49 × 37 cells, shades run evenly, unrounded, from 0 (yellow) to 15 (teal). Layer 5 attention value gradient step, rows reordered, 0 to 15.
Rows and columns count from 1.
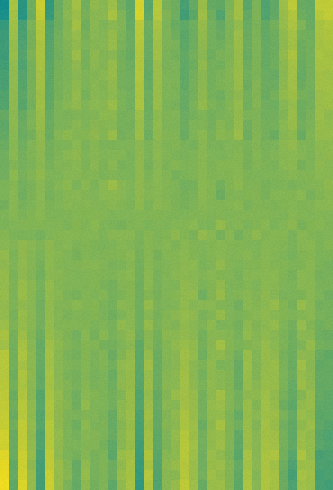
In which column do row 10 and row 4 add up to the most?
1
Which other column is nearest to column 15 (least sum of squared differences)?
28
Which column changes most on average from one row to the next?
25
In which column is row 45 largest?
16
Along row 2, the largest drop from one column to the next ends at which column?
2
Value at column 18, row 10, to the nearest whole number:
6
